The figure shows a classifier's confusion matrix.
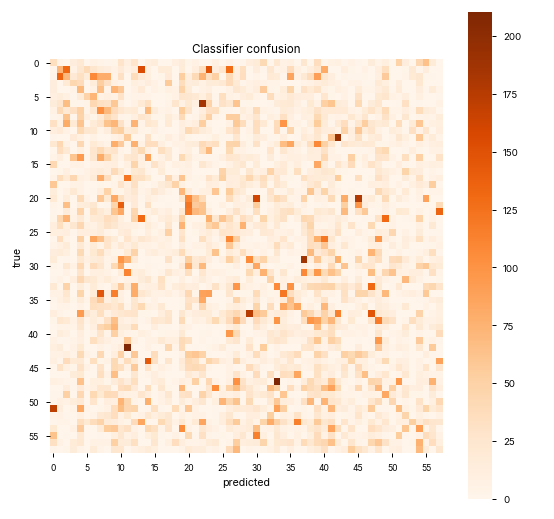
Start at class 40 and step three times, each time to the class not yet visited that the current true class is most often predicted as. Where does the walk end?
24
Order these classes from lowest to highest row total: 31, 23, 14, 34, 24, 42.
42, 24, 14, 31, 23, 34
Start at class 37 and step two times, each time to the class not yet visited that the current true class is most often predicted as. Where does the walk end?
10
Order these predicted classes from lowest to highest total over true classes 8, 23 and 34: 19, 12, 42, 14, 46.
42, 14, 46, 19, 12
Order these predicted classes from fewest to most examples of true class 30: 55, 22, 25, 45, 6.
25, 45, 6, 55, 22
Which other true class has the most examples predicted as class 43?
20
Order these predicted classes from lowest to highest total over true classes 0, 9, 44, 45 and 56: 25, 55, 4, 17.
25, 17, 55, 4
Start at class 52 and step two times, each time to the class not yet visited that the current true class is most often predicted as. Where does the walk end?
4
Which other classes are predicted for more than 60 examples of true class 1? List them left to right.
2, 13, 23, 26, 40
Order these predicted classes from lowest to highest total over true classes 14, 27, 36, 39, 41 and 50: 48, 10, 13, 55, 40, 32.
55, 13, 32, 10, 48, 40
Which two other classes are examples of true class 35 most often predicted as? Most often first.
22, 7
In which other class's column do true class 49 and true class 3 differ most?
34
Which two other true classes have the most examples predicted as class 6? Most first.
2, 26
